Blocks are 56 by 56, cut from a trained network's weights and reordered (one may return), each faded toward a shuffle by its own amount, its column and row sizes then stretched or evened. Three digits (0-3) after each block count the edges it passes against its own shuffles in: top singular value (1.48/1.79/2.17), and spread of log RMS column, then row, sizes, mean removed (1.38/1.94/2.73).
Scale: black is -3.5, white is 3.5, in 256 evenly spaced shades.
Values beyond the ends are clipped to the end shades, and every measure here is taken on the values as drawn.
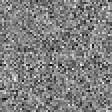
0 0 1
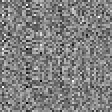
3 2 1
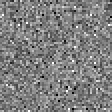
0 0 0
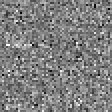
1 2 1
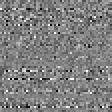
1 0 3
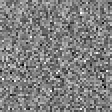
0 0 1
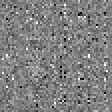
0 2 1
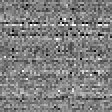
2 1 2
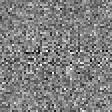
2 0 2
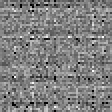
2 2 1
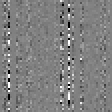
2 3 0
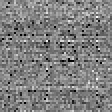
2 2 1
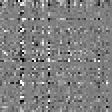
2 3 3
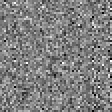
1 2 0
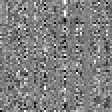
1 3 0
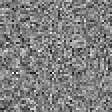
2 1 1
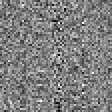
1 2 0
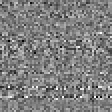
1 0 3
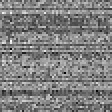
3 1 0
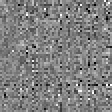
0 3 1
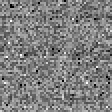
0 1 0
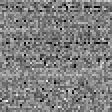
1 0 2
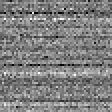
3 0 2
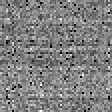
1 2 0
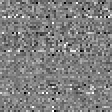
0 0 3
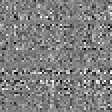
1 2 3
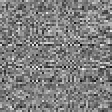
3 0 2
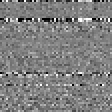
3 0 3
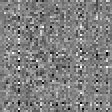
0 3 2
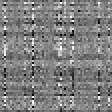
3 3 0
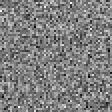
1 1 0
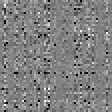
0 3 1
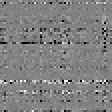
1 2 3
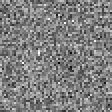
2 0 0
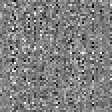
0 3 1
